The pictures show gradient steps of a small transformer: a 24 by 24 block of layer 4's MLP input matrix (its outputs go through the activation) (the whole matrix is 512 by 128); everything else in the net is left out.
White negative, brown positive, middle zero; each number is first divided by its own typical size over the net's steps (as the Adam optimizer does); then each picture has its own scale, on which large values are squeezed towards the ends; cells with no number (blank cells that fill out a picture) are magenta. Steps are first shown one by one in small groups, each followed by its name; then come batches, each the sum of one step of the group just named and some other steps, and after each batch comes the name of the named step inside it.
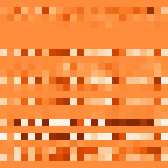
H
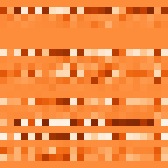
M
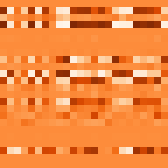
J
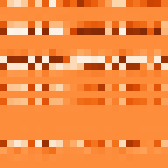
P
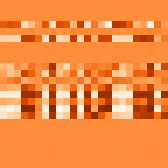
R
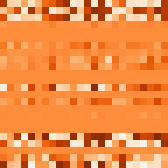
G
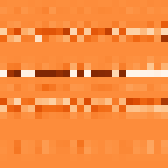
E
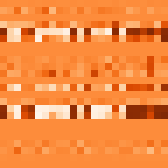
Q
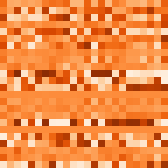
E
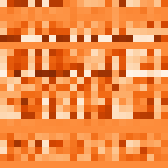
E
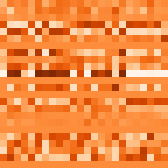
E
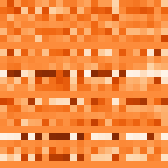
E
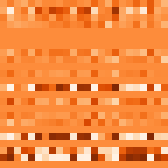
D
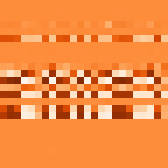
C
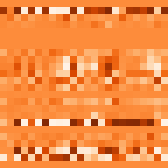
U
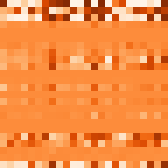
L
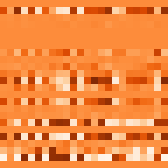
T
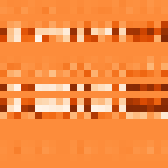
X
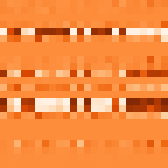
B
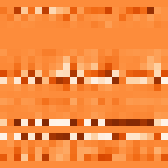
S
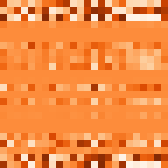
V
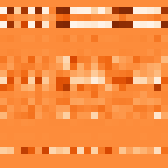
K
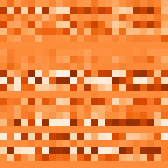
S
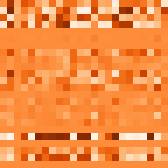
K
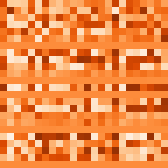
X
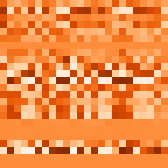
C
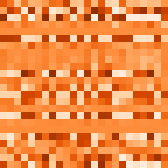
V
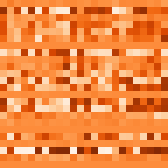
X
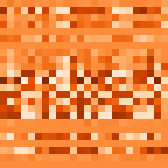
C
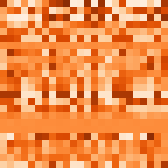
L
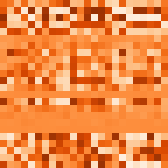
V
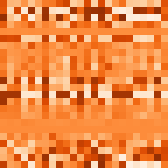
V
